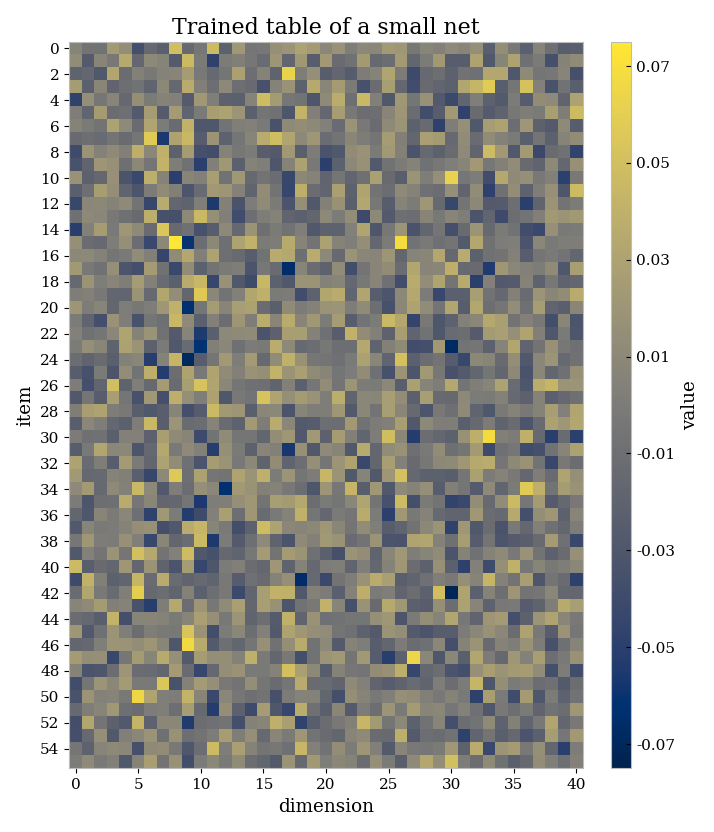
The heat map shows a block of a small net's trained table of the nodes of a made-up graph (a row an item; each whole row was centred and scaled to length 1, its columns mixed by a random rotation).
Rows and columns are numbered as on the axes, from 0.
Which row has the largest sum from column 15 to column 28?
27
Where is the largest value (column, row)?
8, 15
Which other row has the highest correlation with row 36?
24
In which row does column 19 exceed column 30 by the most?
42
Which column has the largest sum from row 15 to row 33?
26
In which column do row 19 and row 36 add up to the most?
23
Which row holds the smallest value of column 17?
17
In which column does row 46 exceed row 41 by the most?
18
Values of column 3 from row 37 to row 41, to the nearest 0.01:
0 0 0.02 -0.02 -0.02
